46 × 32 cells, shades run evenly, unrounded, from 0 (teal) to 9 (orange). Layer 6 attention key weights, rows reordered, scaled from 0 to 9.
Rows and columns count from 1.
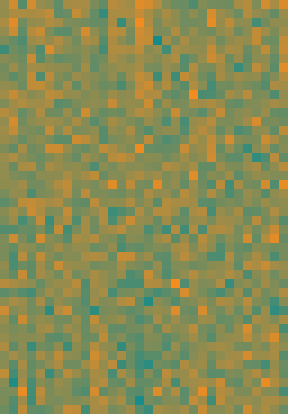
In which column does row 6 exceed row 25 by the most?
6
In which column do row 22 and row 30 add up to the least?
4
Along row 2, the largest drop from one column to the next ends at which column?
7
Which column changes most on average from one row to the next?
14
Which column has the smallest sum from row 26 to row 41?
16
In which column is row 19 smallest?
11
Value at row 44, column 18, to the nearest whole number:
8
